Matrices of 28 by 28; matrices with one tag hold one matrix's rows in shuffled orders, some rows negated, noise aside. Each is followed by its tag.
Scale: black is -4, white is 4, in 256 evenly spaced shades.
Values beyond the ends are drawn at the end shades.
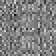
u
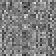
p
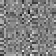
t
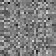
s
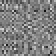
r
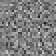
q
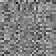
s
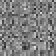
p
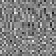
u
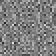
u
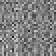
r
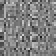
t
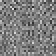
u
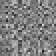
q
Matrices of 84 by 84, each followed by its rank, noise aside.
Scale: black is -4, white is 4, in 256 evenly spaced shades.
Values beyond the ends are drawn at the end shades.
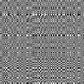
two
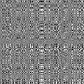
four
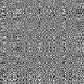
four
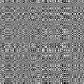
three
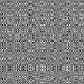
three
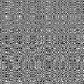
four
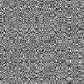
six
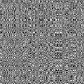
six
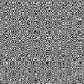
six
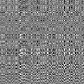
three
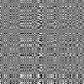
two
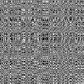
four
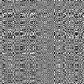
three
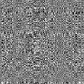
six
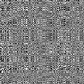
six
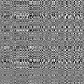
three
